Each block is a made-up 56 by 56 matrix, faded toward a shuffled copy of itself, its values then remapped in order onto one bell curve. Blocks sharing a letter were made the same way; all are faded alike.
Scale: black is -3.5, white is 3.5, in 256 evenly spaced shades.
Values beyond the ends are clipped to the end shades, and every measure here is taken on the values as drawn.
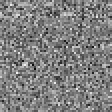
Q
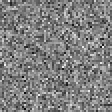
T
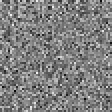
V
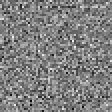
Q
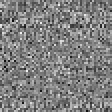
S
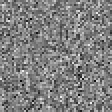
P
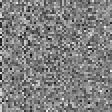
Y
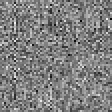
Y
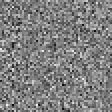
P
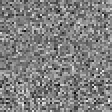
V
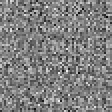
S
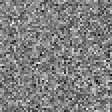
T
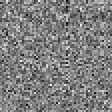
Y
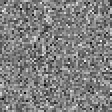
P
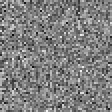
P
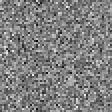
T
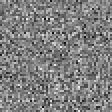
V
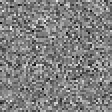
V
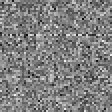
Q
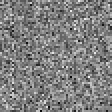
T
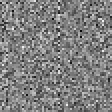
P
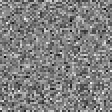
V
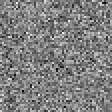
Q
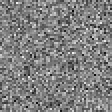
T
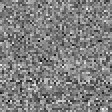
Q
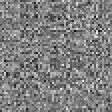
S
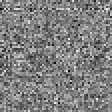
V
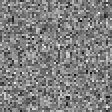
Y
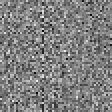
Y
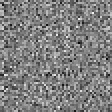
S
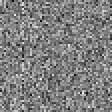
P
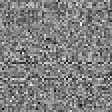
S
